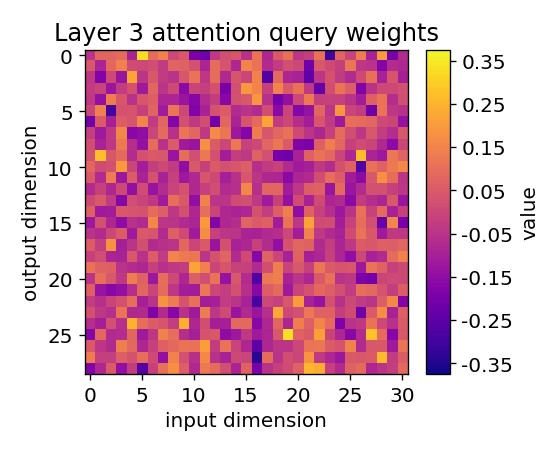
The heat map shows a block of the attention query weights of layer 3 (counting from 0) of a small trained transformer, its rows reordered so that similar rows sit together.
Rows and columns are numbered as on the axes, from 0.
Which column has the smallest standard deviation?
14
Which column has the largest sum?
11
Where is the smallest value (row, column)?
27, 16
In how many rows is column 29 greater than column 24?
16
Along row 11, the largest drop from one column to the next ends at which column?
3
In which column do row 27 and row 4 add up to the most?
28
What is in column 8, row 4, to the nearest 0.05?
-0.1
